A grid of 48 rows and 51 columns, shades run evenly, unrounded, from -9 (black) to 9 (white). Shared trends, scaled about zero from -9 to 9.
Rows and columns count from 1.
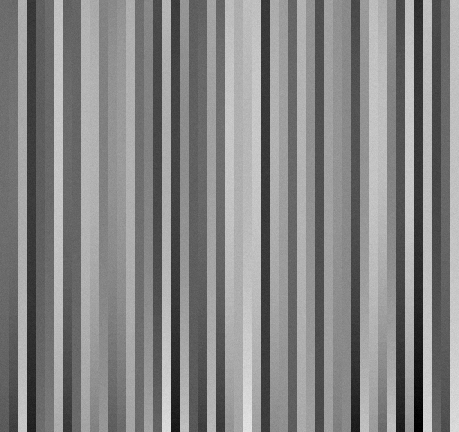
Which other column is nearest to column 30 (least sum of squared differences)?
4
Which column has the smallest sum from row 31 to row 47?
47
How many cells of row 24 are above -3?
42
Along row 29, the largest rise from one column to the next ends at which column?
48
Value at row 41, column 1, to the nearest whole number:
-2
